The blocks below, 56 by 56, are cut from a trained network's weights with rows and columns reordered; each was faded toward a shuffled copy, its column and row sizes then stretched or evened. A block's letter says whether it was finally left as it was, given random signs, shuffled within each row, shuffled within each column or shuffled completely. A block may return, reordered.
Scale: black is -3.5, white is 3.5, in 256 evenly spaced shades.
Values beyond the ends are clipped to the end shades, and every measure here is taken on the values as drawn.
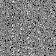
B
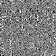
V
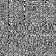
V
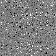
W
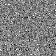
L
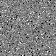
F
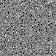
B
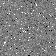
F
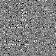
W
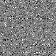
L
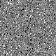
B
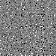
W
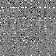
V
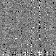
V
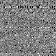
V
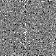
W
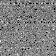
L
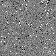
B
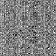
V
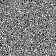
F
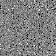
B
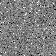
F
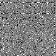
V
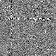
W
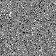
B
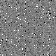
B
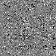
W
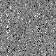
B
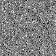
B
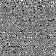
L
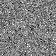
F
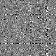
V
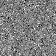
F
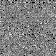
L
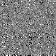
W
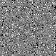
W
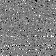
L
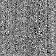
B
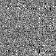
W
